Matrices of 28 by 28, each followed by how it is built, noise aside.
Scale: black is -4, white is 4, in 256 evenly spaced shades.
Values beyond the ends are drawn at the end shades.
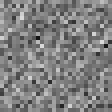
Hankel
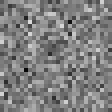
repeating rows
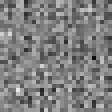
blocks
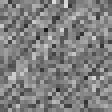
Hankel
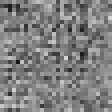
blocks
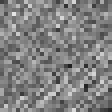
Hankel
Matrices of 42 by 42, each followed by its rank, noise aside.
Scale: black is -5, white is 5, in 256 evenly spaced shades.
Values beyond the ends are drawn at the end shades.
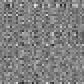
four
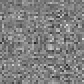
six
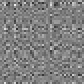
three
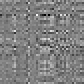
three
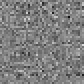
six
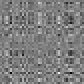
two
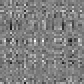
four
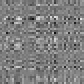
three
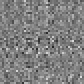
six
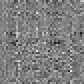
six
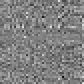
six
